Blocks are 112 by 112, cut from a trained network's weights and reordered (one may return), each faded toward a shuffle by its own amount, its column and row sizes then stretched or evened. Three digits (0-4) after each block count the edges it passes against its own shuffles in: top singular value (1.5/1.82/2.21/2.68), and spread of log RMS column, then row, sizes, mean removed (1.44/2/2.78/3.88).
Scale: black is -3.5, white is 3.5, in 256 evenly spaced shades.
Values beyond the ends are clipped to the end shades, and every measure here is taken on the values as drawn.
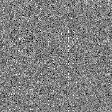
1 2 1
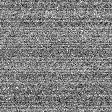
3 0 0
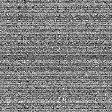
4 2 1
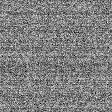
1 0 0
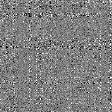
0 3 3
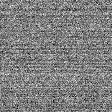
2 1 0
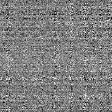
2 3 2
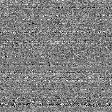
1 1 3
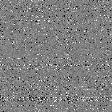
1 1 3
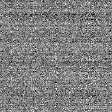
2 3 1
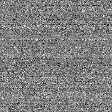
1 1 3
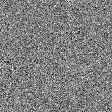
0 0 0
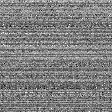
4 0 2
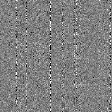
2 3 0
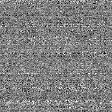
1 2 3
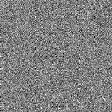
2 1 0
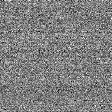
0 0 2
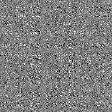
0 3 3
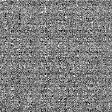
2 3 0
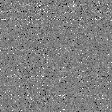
0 1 2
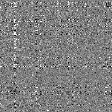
2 2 3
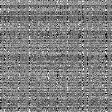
4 4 0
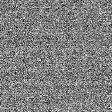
0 2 0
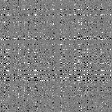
4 3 3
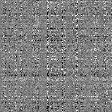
2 4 2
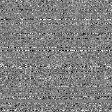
0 1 4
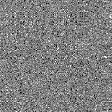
3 1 1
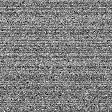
3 0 0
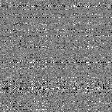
1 2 4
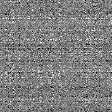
2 3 2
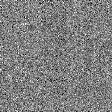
0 1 1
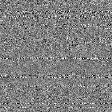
2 1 3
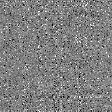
2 2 1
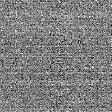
2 3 0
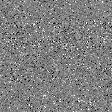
1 0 1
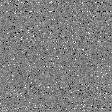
1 0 2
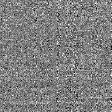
0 3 1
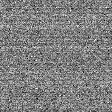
1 0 1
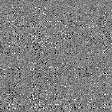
2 2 3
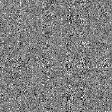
1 3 2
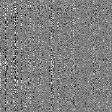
1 4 1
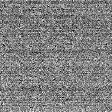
2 2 0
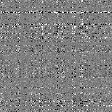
2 3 4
